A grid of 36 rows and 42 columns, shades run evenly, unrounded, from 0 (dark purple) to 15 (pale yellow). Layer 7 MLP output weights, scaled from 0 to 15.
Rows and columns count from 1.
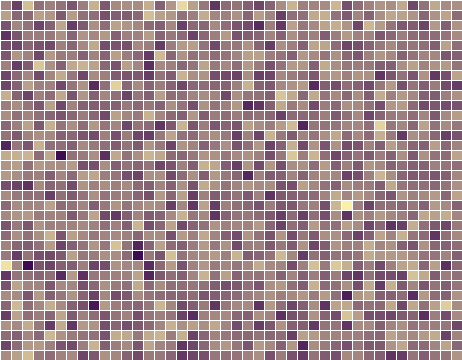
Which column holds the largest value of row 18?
35
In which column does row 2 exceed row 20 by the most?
14
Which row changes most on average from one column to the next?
31
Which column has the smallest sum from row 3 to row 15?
1
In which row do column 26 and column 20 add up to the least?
22
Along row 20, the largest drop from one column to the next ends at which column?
18
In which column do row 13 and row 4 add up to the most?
27
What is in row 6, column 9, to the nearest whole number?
8
